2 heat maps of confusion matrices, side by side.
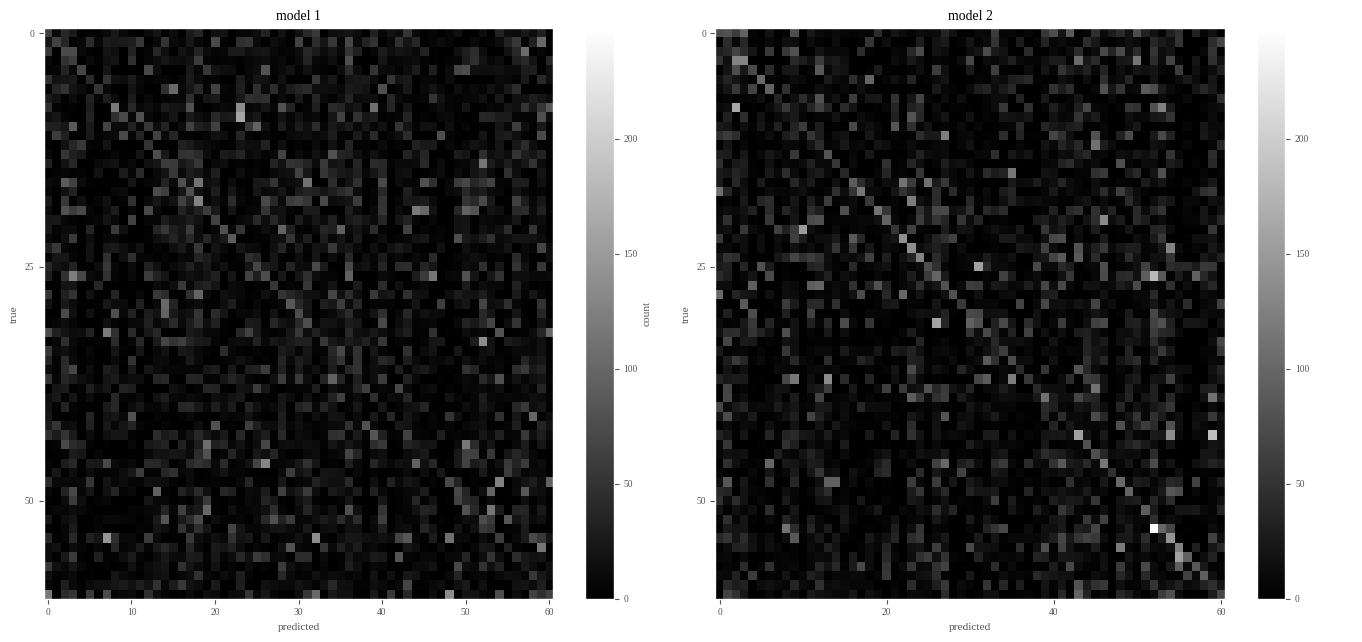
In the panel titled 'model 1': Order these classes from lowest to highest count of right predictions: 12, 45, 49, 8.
45, 12, 49, 8
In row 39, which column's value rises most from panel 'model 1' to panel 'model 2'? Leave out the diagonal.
59
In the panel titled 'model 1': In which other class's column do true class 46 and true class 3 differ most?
26
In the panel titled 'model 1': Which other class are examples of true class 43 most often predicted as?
39
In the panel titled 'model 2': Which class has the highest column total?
52
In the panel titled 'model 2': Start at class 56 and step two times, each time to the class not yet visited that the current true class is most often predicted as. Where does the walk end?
48
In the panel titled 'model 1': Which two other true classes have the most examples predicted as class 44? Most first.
19, 46
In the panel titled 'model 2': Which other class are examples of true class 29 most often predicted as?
3
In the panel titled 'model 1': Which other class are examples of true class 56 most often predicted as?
42
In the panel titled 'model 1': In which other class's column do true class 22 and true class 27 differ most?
49
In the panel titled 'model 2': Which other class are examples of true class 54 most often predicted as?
9
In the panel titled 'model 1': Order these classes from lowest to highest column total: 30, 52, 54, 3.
54, 30, 52, 3
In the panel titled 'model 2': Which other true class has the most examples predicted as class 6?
46
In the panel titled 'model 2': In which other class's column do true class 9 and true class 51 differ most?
23
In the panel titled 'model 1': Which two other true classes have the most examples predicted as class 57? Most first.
2, 49
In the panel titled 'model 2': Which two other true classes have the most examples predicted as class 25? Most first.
16, 38
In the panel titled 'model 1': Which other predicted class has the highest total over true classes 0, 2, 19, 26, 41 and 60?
3
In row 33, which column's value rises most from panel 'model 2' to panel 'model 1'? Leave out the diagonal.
52
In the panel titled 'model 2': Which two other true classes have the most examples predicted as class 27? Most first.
11, 46
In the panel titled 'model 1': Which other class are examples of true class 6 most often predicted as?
15
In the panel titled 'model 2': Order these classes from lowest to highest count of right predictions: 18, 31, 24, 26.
18, 31, 26, 24
